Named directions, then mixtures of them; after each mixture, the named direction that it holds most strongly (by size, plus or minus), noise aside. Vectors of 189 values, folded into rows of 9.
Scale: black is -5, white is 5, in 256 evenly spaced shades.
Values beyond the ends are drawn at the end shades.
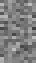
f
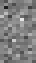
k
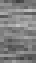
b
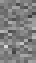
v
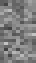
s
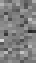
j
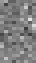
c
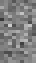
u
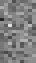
u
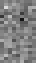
k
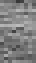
b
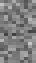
j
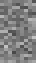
v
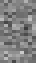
u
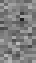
k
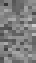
s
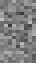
u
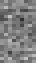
k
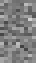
f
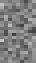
j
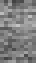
b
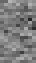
c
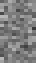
f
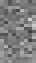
v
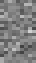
f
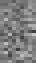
s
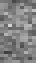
u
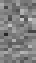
j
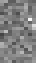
c
